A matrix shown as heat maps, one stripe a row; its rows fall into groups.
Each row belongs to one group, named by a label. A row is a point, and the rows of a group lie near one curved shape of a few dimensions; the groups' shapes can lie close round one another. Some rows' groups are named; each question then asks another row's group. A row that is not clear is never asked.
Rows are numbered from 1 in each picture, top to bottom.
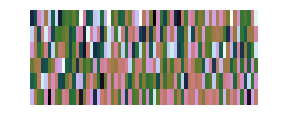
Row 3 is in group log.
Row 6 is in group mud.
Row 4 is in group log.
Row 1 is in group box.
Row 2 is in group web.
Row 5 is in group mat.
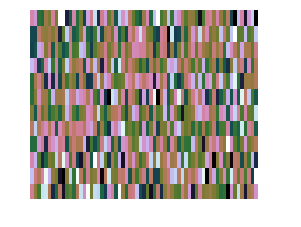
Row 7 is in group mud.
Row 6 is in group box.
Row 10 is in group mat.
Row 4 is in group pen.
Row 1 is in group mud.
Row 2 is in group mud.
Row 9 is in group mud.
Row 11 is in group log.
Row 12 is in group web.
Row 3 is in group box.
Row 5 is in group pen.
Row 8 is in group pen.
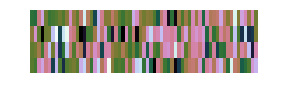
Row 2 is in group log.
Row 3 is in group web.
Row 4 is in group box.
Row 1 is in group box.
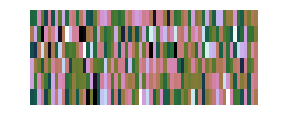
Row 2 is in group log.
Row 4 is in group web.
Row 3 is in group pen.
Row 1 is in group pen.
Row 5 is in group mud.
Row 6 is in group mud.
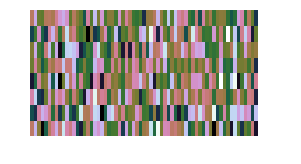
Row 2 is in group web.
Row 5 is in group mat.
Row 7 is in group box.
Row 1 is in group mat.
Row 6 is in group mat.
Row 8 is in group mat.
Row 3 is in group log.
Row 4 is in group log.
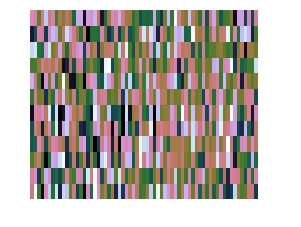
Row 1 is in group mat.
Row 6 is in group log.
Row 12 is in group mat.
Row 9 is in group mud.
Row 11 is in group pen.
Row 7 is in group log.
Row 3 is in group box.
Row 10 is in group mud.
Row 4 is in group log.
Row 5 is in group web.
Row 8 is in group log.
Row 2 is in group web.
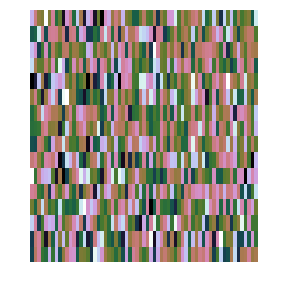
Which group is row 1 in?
log
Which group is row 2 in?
mud
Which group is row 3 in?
mud
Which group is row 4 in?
mud
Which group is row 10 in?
log
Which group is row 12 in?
mud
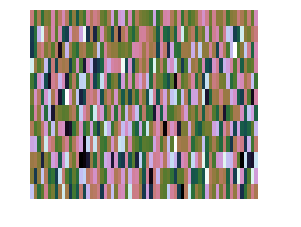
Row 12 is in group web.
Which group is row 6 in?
log
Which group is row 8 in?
log
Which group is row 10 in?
log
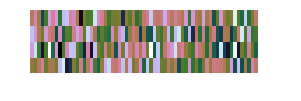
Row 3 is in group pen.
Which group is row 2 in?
pen
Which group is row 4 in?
log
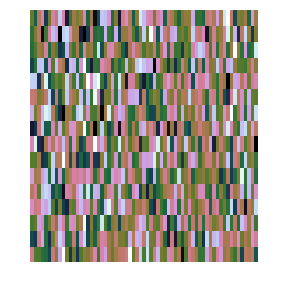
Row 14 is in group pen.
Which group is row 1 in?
mud
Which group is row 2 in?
web
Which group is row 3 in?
mud
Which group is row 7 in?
log
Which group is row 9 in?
mat
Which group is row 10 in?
web
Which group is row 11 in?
pen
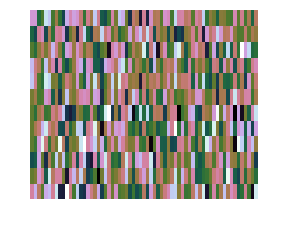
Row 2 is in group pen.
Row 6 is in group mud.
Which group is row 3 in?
box
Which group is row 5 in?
pen
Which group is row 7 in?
log
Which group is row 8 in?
mat
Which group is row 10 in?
mud
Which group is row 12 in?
log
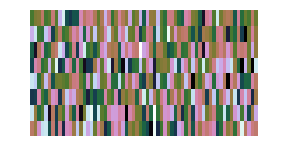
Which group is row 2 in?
box
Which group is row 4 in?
log
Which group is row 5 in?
box
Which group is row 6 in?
web
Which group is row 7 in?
mud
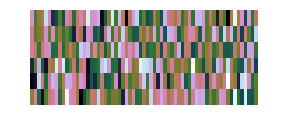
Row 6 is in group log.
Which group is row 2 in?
log
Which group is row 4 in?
mud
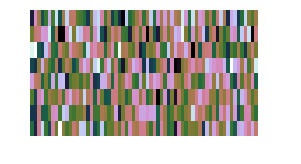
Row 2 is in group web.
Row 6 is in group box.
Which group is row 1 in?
log
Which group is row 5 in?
mud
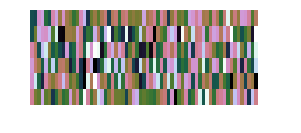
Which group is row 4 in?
log
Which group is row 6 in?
box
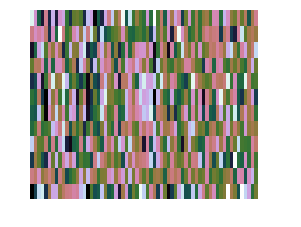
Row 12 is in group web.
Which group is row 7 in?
pen
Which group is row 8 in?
web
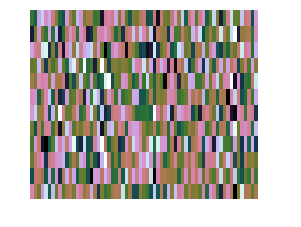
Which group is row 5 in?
log
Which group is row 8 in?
mud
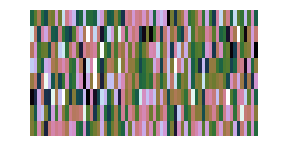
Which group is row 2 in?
web
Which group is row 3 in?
mat
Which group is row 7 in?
pen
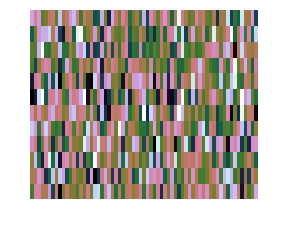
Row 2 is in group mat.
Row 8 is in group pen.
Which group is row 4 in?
mud
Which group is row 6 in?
web
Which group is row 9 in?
box
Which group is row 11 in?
mud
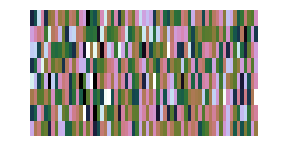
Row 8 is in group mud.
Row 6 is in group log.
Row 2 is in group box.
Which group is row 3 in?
web
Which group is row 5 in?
mud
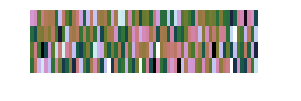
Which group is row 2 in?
mud
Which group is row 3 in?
mat
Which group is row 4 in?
log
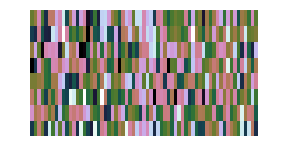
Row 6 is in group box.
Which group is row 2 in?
web
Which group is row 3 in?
log
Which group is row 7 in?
pen
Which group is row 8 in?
mud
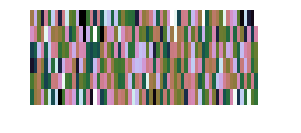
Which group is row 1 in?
log
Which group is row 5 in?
log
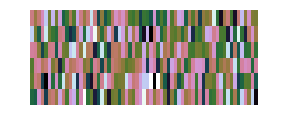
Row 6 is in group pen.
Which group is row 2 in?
web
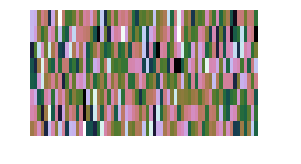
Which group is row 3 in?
web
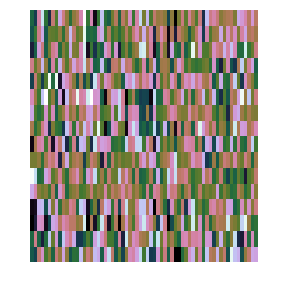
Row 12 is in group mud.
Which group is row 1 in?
pen
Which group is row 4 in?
pen
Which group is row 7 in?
mud
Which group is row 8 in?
box
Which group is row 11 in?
box
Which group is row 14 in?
web
